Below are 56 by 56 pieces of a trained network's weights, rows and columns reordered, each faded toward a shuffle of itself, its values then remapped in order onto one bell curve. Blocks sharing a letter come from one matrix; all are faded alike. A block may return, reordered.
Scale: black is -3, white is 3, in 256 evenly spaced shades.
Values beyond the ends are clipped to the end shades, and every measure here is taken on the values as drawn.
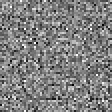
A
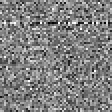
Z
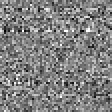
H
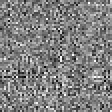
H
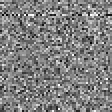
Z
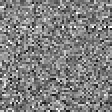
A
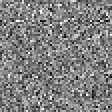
A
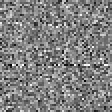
Z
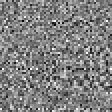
H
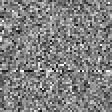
Z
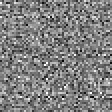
A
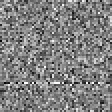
Z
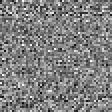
H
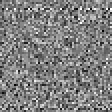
H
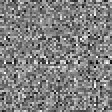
H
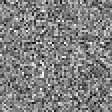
A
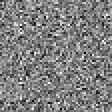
A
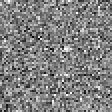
Z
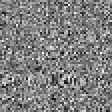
H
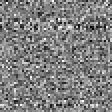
H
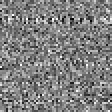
H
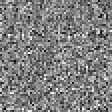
Z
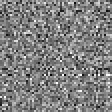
H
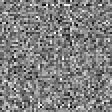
A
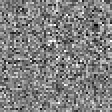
Z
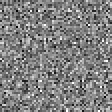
A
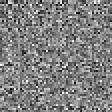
H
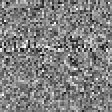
H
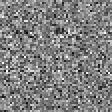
A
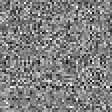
H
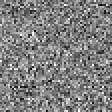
A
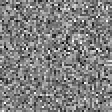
A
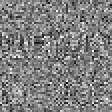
H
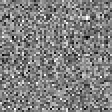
H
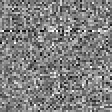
Z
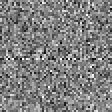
Z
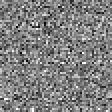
A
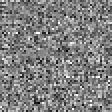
Z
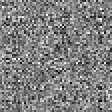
H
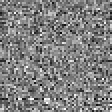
H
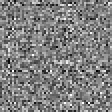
H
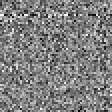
Z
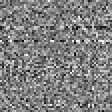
H
